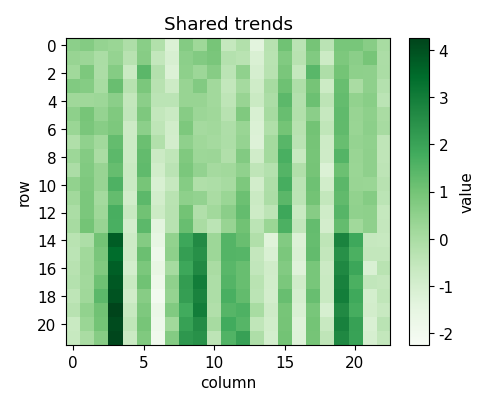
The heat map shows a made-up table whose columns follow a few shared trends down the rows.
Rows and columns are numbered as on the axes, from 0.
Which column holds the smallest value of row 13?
6
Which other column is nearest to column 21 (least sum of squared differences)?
0
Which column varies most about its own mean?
3
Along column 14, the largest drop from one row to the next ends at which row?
14
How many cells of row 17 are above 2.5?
3
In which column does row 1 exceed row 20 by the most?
21
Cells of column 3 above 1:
16
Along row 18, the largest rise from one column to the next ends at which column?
19
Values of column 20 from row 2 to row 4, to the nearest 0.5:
0.5 0 0.5
